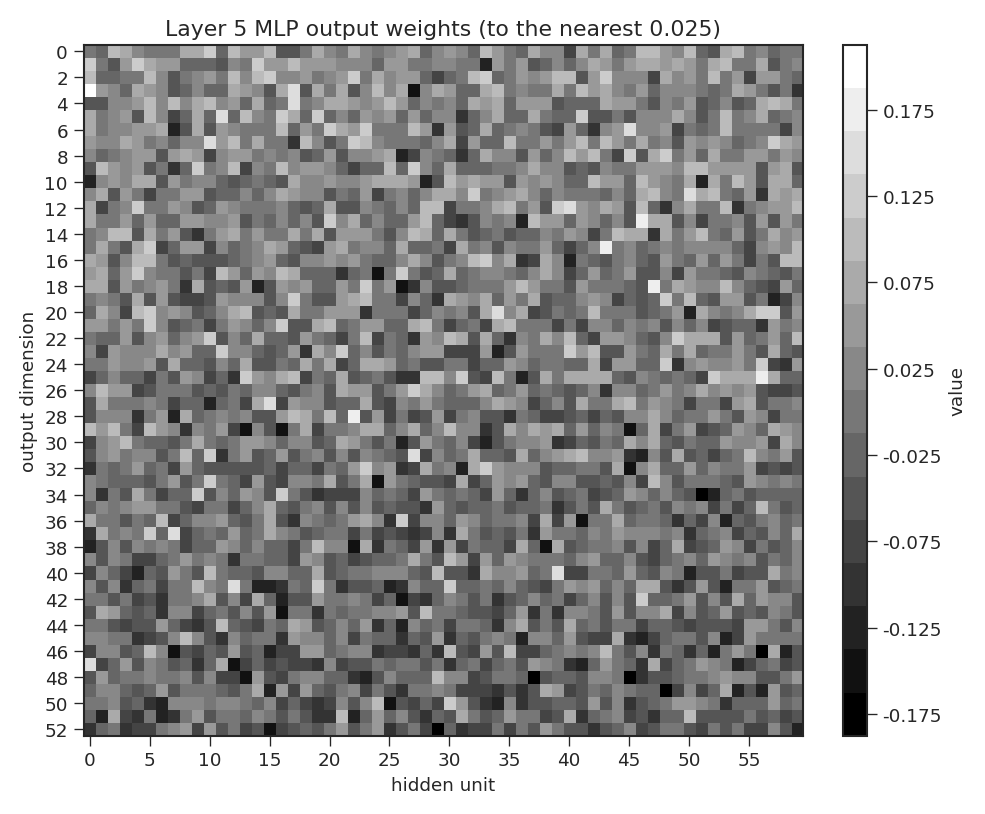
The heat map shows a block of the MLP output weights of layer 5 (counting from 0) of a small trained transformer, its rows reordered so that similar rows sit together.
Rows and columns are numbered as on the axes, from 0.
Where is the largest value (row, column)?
3, 0
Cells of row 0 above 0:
35
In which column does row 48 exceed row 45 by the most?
53
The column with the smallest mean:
26
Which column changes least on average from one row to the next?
2
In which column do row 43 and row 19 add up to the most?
48
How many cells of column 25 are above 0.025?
10
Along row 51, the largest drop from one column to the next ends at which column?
22
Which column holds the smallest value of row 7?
17
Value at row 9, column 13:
-0.075
